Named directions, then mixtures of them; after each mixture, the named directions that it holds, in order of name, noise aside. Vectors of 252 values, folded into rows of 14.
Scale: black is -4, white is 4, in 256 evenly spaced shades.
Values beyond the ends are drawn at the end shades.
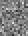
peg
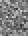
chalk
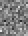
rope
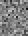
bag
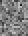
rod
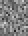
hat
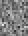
hat, peg, rod.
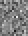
bag, hat.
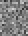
bag, peg.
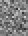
chalk.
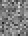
peg, rod.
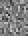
bag, hat, rod.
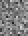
bag, chalk, peg.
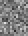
hat, rope.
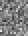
rope.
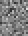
bag.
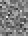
chalk.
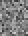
bag, peg, rod.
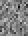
hat, rod, rope.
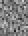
hat.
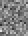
rope.
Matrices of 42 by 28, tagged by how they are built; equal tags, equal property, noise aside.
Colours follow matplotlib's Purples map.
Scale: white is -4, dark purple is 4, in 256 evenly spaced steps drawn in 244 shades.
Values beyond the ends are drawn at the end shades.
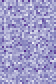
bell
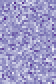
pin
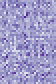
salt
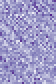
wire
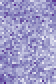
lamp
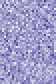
pin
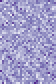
wire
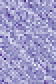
wire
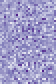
salt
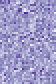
salt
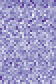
bell
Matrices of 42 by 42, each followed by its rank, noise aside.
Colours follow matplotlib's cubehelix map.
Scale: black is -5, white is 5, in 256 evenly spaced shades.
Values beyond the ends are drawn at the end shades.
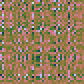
three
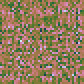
six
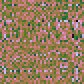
six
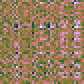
four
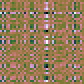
one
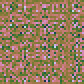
six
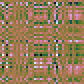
two
